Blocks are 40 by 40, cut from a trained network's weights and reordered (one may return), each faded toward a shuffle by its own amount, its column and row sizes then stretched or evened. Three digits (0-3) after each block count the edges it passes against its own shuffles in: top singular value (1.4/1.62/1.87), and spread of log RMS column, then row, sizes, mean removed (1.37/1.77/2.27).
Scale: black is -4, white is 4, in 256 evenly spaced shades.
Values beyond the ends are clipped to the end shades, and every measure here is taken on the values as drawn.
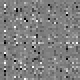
1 3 1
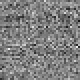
2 0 1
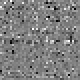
1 1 2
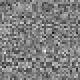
3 0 2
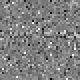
0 0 0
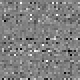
0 1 3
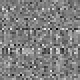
3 0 2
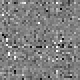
1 1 2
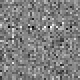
1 2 1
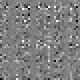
0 3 2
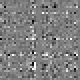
1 3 3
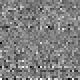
0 0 3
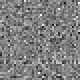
2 1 0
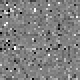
0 1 1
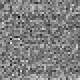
2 0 0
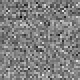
2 1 1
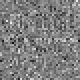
2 0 1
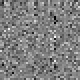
1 1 0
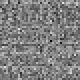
2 0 0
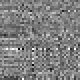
3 0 2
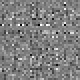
0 1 3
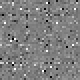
0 1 1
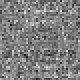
2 0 2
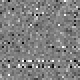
2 1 2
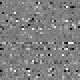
1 1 3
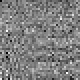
2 2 0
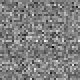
0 0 2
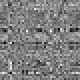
3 2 2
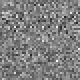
0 0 2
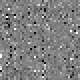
0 2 0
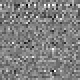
2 0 2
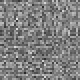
3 0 0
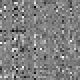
1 3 2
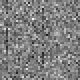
0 1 0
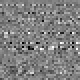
2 0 3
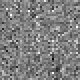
0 2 0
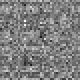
3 2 0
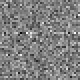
0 0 1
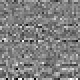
3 0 3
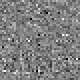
0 0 2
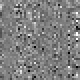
2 3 0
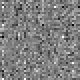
0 2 1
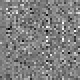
1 3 1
